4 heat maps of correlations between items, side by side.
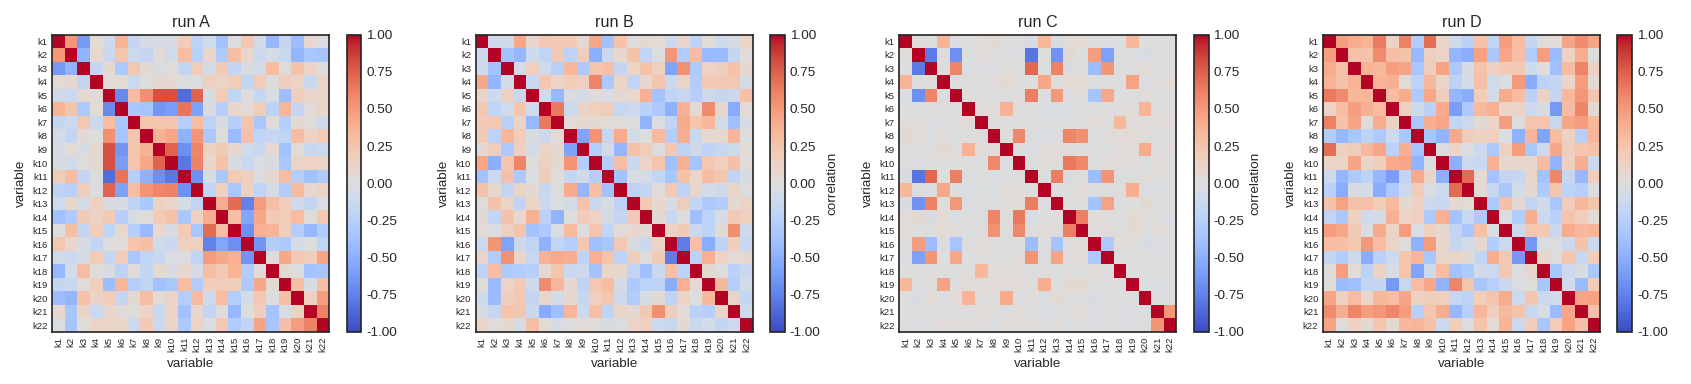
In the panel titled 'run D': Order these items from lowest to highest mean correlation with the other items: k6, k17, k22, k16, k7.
k17, k16, k6, k22, k7
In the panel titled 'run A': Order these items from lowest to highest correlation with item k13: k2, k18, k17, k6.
k6, k2, k18, k17
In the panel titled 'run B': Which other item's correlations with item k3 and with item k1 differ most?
k11
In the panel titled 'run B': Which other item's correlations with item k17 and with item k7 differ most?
k3
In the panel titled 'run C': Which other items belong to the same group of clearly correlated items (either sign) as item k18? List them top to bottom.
k7
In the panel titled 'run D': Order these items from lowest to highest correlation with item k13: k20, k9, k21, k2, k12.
k9, k12, k20, k21, k2
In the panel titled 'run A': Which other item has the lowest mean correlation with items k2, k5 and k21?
k11
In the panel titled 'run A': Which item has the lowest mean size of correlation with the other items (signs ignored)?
k4
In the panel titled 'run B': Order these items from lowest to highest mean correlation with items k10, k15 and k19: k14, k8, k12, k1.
k14, k12, k1, k8
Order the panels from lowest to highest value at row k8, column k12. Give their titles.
run C, run D, run B, run A
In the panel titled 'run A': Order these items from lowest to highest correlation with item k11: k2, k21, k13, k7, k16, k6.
k21, k7, k13, k16, k2, k6
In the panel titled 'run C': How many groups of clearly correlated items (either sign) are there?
6
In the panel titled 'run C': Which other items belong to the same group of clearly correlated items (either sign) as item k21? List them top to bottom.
k22
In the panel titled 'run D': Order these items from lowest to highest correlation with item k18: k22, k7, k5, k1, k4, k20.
k22, k4, k20, k1, k5, k7
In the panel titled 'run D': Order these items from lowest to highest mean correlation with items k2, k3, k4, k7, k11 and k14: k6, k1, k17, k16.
k17, k16, k6, k1
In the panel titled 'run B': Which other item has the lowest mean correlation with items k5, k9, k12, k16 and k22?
k17
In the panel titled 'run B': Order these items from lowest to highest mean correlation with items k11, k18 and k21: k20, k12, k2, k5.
k5, k12, k2, k20
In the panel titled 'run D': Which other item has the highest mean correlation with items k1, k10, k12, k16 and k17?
k7
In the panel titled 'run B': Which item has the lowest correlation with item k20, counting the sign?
k2
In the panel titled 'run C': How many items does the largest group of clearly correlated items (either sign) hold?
7
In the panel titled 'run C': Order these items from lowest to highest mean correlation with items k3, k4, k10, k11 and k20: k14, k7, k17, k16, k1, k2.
k2, k16, k7, k1, k14, k17
